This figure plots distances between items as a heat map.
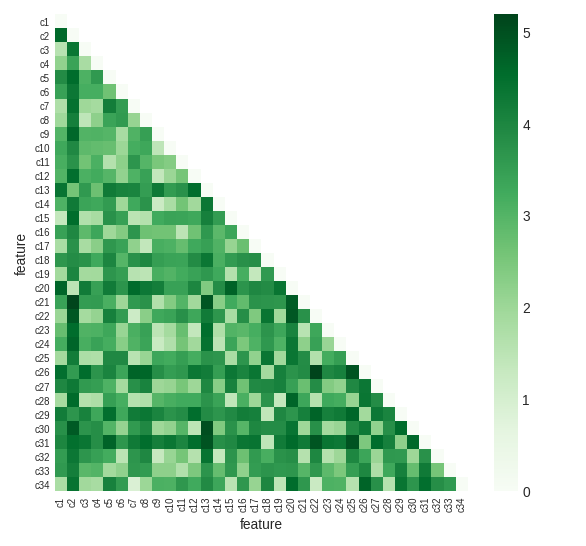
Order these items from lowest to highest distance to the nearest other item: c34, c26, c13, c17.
c34, c17, c26, c13
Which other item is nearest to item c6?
c32
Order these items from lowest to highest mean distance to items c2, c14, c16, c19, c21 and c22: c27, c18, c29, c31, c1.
c1, c27, c18, c29, c31
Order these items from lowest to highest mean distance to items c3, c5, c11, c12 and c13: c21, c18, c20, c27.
c27, c21, c20, c18
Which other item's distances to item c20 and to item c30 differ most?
c2
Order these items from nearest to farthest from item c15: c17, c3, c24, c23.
c3, c17, c23, c24
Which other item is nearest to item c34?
c7
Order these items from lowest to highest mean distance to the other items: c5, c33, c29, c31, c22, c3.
c3, c33, c22, c5, c29, c31
